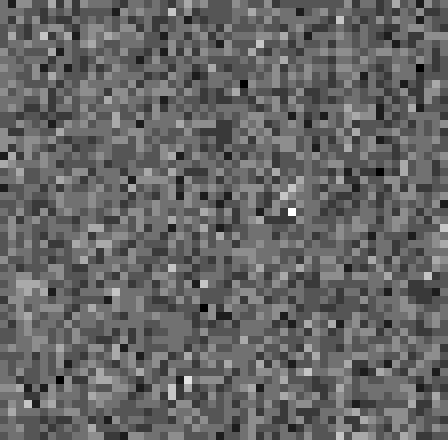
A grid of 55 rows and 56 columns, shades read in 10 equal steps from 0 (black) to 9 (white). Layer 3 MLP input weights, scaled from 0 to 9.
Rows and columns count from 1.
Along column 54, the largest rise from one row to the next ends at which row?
35
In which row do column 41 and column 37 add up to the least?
15
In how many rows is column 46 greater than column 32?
19
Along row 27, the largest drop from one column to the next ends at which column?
38
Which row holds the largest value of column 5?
36
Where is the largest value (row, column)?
27, 37
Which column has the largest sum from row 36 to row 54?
3
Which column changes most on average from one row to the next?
22
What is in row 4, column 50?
2
